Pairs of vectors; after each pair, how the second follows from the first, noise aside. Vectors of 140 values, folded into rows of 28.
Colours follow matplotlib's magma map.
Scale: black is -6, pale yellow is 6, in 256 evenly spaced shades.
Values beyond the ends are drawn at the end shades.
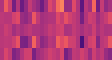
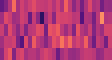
shuffled.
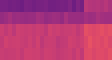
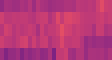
wrapped around, shrunk.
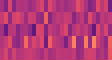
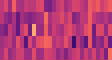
sign-scrambled.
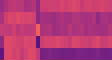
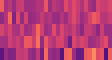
sign-scrambled.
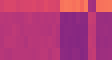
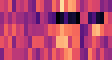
wrapped around, negated, scaled up.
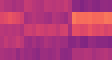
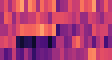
wrapped around, negated, scaled up.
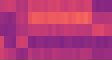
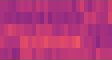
reversed, shrunk.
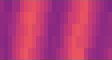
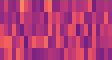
shuffled.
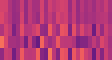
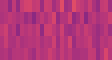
reversed, shrunk.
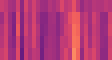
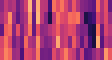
wrapped around, negated, scaled up.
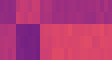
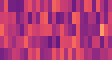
shuffled.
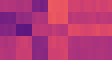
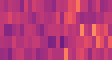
reversed, negated, partly zeroed.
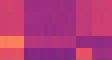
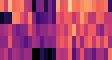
wrapped around, negated, scaled up.
